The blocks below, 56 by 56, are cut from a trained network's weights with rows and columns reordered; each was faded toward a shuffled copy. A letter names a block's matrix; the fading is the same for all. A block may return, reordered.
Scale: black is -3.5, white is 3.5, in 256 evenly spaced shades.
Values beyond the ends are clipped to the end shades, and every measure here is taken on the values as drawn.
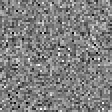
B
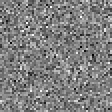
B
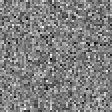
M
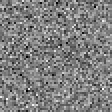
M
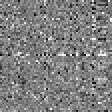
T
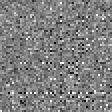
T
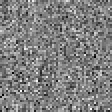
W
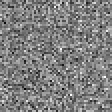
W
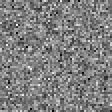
M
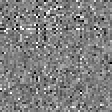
T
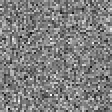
W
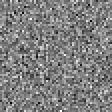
M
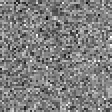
W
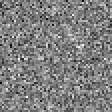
W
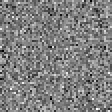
W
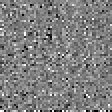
T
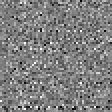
T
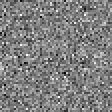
B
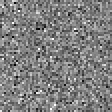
B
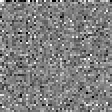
T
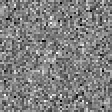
B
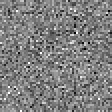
B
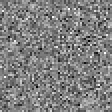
B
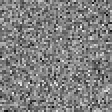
M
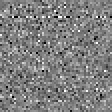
T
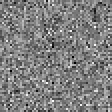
B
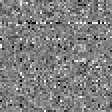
T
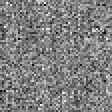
W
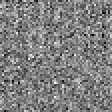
W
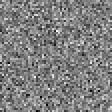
W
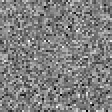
M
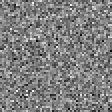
M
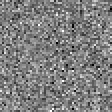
B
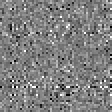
T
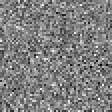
M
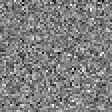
B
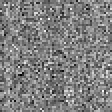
W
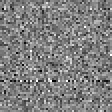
W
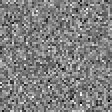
B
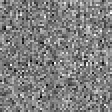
W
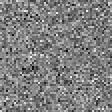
M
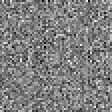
W
